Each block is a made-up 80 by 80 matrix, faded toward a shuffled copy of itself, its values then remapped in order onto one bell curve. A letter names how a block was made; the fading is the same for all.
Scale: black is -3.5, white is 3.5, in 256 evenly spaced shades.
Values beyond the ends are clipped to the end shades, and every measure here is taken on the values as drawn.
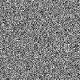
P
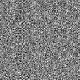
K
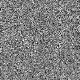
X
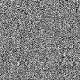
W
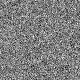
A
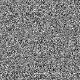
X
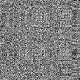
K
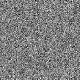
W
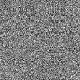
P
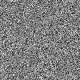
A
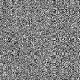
K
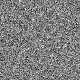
A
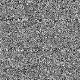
X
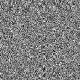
W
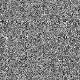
X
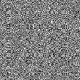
K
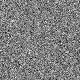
A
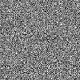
W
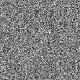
P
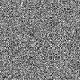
W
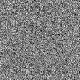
P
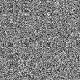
W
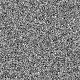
A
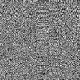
K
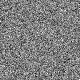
A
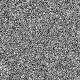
A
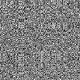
K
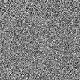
P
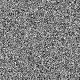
A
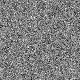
A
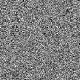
W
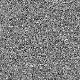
X
